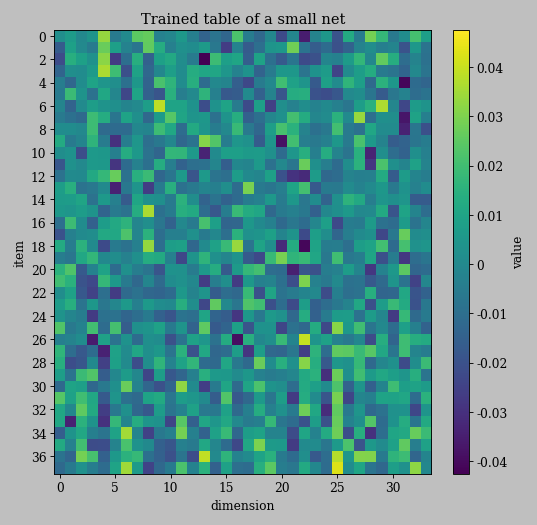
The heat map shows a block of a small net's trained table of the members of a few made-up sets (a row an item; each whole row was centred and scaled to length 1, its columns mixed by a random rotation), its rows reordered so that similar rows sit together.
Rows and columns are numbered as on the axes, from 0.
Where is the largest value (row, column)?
37, 25
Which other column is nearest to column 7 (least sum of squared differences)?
26
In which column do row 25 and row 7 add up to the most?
27
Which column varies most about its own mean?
22
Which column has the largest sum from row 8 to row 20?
16
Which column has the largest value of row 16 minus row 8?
31
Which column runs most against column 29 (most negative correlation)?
19
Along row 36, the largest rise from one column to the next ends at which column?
13
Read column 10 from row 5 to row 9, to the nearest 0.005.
0.015 0.01 0.025 0.01 0
